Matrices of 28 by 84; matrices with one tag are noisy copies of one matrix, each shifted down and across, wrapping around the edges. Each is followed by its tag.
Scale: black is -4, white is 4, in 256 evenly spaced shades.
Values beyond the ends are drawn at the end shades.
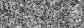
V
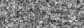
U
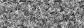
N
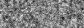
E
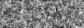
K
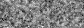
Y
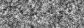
Y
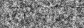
K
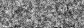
K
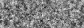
E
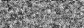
N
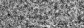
U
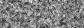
U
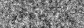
E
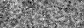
V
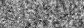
E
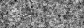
V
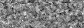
N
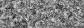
N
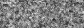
U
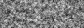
U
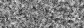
U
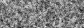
Y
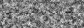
N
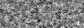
N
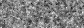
E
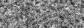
Y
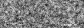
U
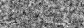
U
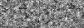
N
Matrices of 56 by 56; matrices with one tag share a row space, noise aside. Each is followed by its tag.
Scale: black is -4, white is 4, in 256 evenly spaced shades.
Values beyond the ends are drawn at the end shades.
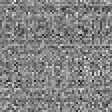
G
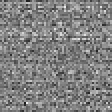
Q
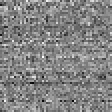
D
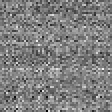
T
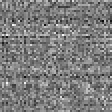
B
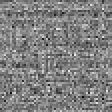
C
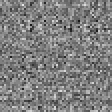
Q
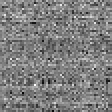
C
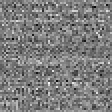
T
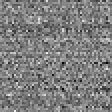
G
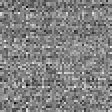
D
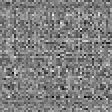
G
